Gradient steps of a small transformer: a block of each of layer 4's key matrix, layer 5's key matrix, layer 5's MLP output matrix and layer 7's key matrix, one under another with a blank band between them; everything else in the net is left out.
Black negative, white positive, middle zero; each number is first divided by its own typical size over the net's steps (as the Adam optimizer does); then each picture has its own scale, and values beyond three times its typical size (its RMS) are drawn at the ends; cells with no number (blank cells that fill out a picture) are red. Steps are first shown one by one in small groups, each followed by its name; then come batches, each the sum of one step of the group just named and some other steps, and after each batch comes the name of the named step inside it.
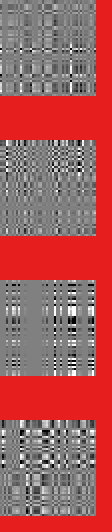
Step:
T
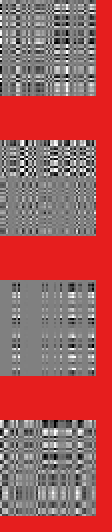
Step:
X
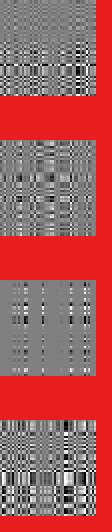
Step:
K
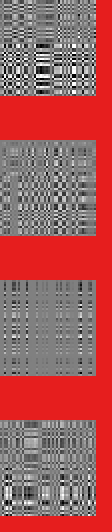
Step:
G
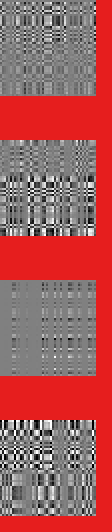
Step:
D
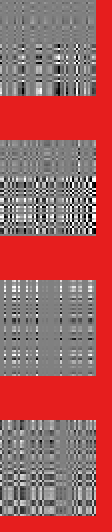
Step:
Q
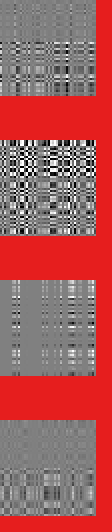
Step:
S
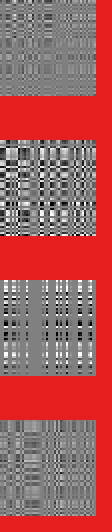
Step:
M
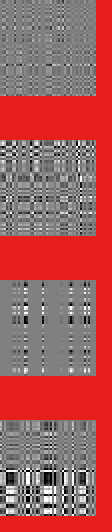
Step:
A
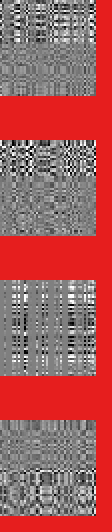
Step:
S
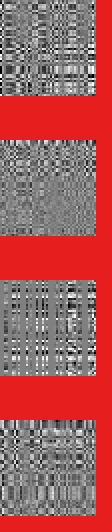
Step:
X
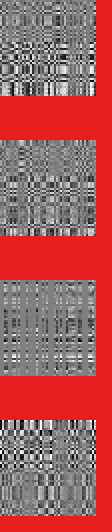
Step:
D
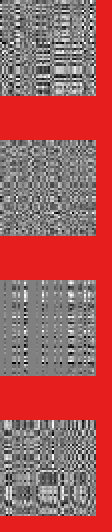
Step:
G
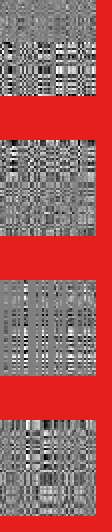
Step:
X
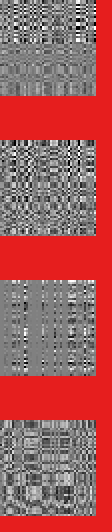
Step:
S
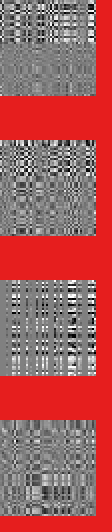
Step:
S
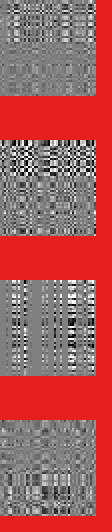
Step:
S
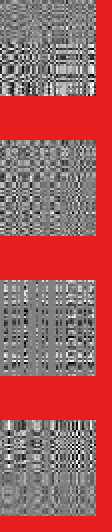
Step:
M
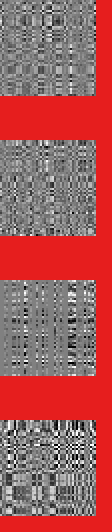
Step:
D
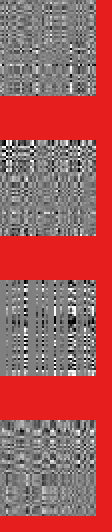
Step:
T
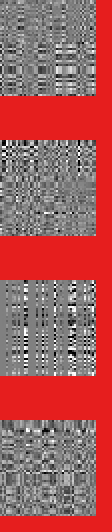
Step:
T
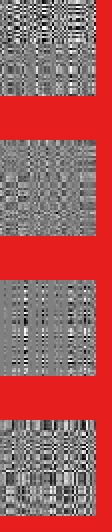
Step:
A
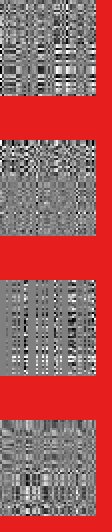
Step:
X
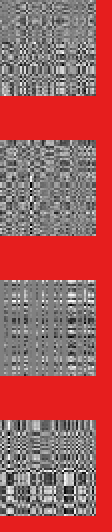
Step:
K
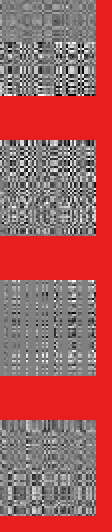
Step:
S
